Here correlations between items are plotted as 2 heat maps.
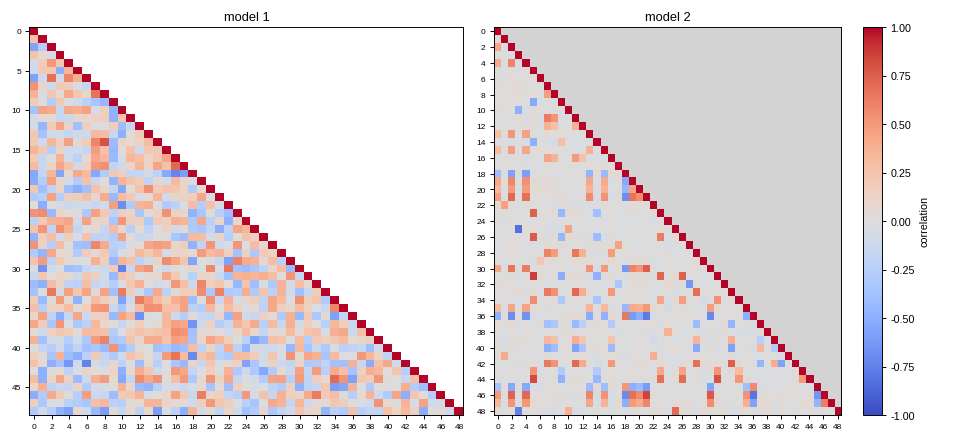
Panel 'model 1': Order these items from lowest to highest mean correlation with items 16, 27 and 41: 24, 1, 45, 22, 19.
22, 45, 1, 19, 24
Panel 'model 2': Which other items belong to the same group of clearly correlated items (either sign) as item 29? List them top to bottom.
6
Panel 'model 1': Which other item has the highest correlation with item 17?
16
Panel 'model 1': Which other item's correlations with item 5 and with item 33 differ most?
19
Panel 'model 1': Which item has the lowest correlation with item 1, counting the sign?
30
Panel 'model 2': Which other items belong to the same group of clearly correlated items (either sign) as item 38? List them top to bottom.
24
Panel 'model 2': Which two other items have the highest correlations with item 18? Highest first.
36, 45
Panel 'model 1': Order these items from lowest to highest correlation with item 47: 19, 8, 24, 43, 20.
24, 43, 19, 8, 20
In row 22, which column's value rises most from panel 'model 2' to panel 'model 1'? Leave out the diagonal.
30
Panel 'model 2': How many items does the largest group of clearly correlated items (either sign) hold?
15
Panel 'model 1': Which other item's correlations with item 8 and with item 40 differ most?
14
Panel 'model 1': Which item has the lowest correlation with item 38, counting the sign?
42
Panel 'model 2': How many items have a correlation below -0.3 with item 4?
3
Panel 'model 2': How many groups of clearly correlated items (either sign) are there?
8
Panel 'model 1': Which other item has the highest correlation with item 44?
34
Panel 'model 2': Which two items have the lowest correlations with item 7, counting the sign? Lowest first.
40, 37
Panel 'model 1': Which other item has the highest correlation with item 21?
33
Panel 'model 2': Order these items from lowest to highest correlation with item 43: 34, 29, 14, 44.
14, 29, 34, 44
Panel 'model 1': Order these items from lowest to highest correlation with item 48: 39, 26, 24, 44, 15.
44, 24, 39, 15, 26
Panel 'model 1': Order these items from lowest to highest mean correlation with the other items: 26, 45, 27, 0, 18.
18, 45, 26, 0, 27
